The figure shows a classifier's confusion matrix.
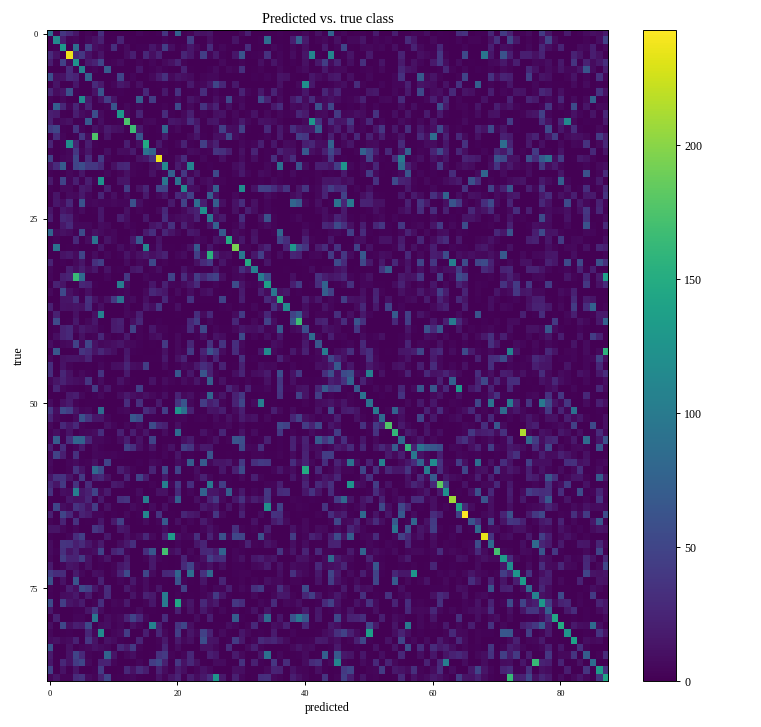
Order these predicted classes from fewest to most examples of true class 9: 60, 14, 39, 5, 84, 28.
84, 60, 39, 28, 14, 5
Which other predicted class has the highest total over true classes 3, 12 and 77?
41
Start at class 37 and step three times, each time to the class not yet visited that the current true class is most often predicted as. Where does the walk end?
18
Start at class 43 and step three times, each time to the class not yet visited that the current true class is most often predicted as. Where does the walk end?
51
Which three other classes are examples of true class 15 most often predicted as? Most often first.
3, 71, 44
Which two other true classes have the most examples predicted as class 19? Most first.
68, 33
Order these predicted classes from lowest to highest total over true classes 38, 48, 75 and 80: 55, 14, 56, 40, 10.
10, 55, 14, 40, 56
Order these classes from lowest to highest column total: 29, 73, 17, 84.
73, 17, 29, 84
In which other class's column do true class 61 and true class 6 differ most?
47
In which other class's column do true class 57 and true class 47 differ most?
63
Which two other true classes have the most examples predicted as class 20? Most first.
77, 51
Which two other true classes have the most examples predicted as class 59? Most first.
56, 40
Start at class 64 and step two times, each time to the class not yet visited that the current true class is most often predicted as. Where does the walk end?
11
